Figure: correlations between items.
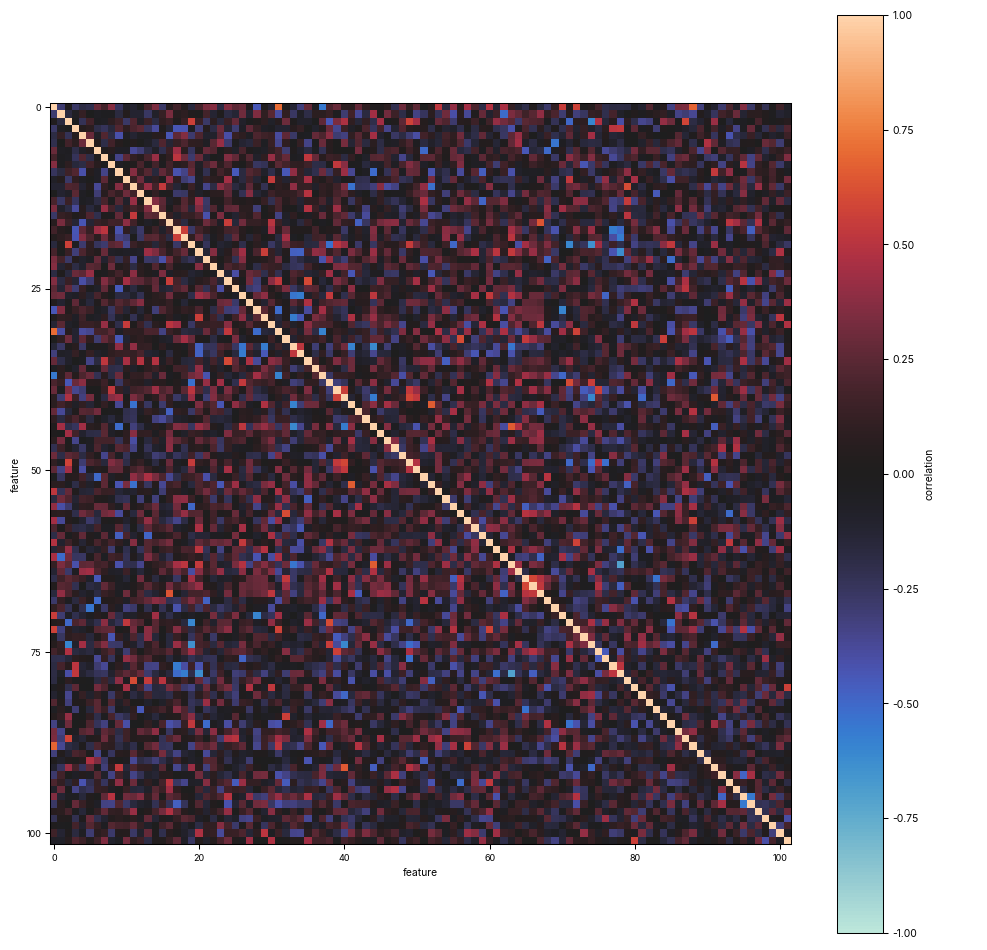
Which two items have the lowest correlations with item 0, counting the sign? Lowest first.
37, 28
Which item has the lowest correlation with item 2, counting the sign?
74
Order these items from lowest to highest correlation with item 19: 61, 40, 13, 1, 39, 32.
1, 13, 61, 32, 40, 39
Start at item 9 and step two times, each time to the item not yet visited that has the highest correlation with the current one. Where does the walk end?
40
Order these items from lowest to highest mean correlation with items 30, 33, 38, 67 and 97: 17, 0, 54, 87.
0, 54, 87, 17
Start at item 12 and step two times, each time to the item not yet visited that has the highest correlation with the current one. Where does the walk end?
24
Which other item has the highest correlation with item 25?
87
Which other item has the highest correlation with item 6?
17
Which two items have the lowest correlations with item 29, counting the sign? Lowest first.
33, 34
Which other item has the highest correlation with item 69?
77
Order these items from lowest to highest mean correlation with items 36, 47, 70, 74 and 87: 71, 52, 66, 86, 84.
84, 66, 71, 86, 52
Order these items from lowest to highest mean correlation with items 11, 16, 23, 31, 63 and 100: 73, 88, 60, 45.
88, 73, 45, 60
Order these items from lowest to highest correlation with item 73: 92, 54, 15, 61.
15, 92, 54, 61
